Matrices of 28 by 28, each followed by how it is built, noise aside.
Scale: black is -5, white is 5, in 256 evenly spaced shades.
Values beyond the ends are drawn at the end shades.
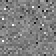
sparse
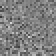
lower triangular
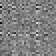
low rank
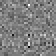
low rank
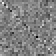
diagonal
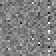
uneven columns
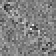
banded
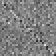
diagonal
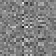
low rank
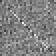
diagonal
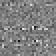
uneven rows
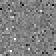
sparse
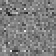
uneven rows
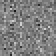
uneven columns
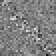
banded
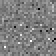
sparse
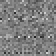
uneven rows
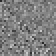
lower triangular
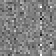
uneven columns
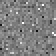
sparse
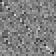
diagonal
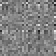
low rank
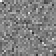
diagonal
